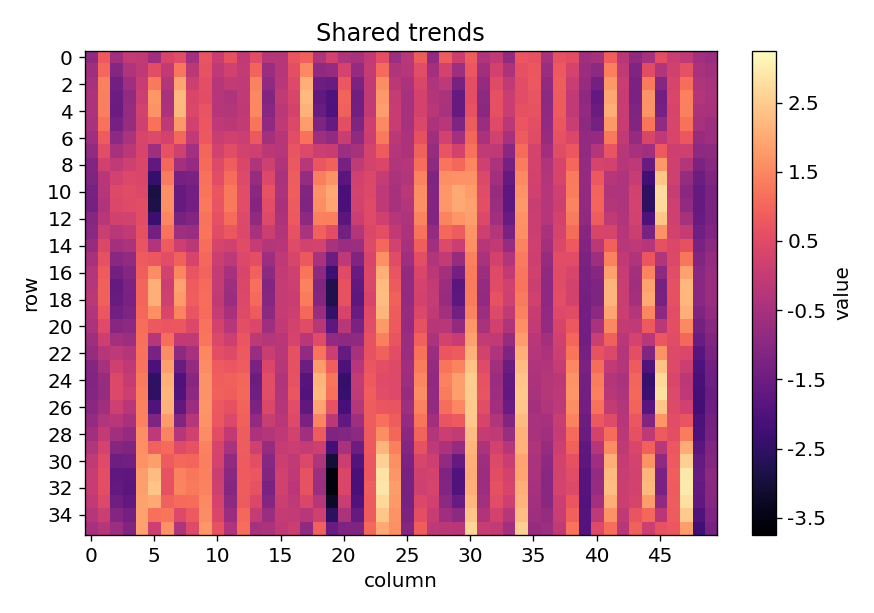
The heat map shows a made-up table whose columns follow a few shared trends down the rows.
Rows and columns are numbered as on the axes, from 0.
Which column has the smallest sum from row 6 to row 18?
48
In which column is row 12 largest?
45
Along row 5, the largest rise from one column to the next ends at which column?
41
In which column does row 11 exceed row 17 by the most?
19
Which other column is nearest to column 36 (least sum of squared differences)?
25
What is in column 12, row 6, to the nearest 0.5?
0
